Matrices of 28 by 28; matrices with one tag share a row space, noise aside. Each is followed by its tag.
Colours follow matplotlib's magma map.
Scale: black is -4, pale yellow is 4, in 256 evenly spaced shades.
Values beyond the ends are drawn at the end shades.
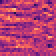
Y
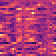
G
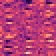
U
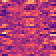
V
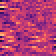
G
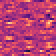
U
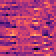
Y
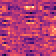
V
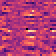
V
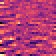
G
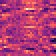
V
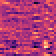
Y
